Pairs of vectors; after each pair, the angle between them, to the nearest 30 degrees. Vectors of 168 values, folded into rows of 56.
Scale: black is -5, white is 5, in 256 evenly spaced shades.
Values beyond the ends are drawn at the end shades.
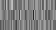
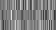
90 degrees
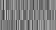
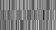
60 degrees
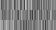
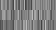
150 degrees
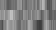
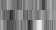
150 degrees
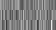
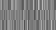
60 degrees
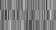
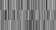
30 degrees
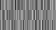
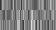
60 degrees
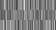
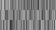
120 degrees
